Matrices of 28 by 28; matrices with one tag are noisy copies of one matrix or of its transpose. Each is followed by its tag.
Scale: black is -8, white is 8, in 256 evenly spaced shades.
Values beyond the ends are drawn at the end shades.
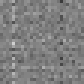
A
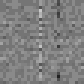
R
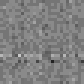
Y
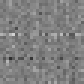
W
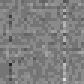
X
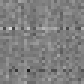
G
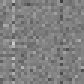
A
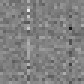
G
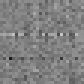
W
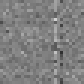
Y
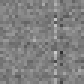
Y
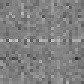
R
